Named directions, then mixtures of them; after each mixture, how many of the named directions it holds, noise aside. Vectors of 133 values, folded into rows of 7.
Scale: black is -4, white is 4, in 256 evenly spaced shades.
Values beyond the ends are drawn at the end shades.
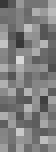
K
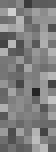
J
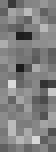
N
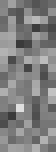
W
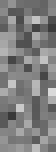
one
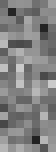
four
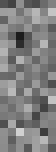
four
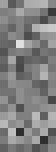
four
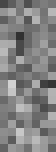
four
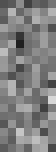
four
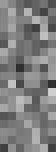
four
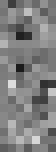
one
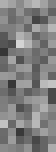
four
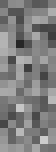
two
